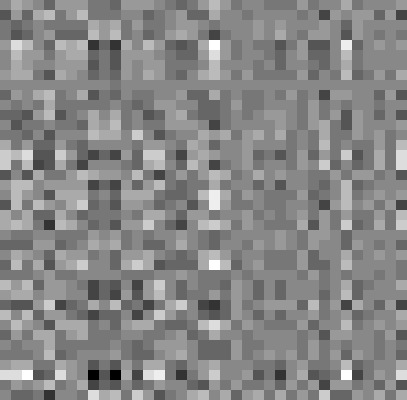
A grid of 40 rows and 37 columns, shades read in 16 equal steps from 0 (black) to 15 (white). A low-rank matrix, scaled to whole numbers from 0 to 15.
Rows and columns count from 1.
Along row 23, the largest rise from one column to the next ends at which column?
6
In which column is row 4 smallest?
20
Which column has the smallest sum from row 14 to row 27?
5
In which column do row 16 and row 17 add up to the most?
37
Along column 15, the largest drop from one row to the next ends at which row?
18
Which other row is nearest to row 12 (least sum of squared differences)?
25
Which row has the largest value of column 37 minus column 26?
38
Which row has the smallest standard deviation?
9
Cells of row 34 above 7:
22
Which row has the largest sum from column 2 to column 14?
27
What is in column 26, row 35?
8
